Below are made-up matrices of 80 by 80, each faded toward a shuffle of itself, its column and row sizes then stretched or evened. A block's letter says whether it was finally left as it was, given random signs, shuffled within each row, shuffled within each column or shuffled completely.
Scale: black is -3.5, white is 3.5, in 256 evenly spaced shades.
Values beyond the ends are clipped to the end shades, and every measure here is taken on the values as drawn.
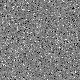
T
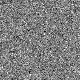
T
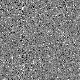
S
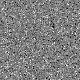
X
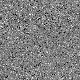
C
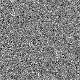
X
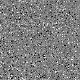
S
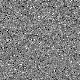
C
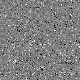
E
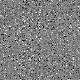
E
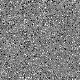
S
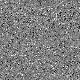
C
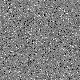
T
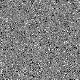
S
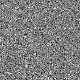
S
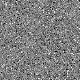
X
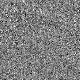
S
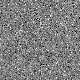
X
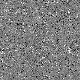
S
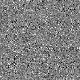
E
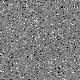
X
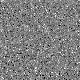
C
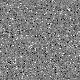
C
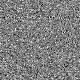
C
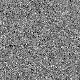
C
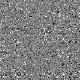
E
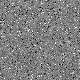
T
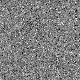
X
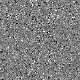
S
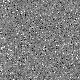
T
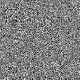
E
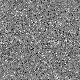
C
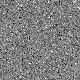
T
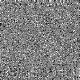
E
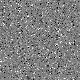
X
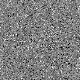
S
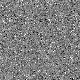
C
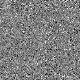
S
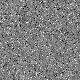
T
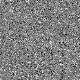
S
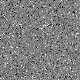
C
